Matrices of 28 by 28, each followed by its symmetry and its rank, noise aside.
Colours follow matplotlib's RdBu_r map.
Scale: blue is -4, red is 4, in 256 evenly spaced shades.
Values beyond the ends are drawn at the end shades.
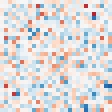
symmetric, rank eight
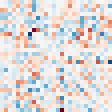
antisymmetric, rank six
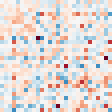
symmetric, rank six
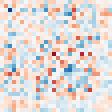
symmetric, rank seven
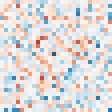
symmetric, rank eight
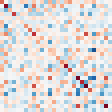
symmetric, rank seven
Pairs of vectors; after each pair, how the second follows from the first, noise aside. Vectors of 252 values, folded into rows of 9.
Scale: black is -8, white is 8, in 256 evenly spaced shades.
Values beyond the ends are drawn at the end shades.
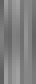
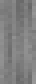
reversed, negated, shrunk.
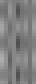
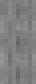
shrunk.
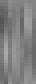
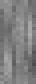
reversed.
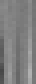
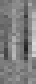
wrapped around, negated, scaled up.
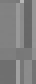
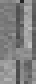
negated, scaled up.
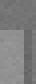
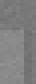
shrunk.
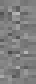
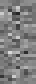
negated, scaled up.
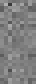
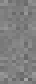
reversed, negated, shrunk.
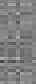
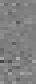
partly zeroed.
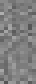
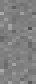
partly zeroed.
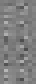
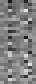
wrapped around, negated, scaled up.
